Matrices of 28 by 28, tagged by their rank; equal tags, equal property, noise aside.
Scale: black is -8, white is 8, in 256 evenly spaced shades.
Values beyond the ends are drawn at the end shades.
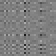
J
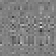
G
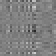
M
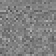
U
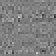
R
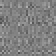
G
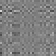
M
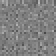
R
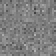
U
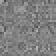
U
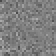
U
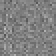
U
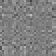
R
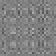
M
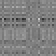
J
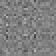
R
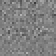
U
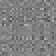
R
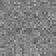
U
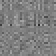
R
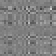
M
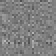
R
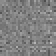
R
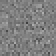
U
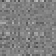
G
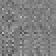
G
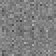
U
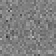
U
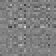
G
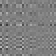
J
